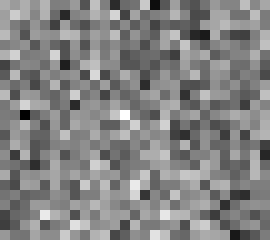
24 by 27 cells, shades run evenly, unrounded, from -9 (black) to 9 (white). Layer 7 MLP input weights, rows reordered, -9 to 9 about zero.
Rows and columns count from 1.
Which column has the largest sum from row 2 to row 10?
10
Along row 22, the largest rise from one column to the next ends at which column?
5
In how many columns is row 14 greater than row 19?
13
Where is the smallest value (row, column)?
12, 3
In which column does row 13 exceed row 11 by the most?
8
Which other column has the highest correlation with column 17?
16
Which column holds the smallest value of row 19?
2
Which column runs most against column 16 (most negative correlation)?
25
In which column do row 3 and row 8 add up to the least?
9
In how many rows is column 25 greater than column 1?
9
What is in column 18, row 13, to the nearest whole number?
-4
